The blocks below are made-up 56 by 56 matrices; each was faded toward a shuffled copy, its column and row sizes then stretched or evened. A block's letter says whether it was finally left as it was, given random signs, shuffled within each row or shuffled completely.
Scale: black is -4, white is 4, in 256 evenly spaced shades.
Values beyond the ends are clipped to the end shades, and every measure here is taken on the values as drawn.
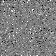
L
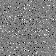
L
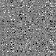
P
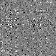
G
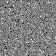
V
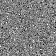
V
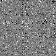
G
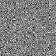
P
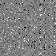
P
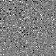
P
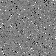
V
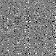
P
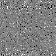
P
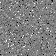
V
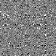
P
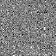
G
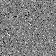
V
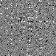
P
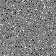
V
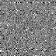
P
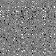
P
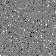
V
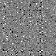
P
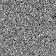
V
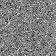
V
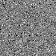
L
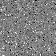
V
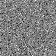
V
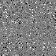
P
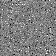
V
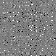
P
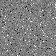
V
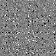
P
